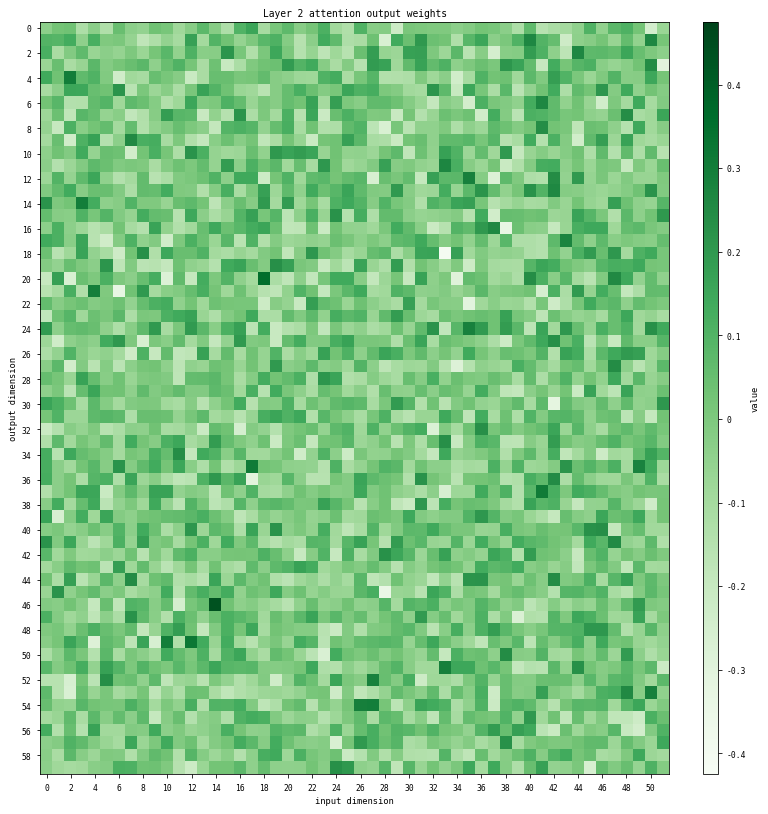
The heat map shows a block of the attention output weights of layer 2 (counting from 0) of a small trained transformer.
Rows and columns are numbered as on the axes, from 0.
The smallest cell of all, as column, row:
33, 18
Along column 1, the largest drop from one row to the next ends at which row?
39
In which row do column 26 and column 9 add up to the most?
37
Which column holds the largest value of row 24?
35
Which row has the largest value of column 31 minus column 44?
38
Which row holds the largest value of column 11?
34
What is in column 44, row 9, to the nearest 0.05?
-0.25
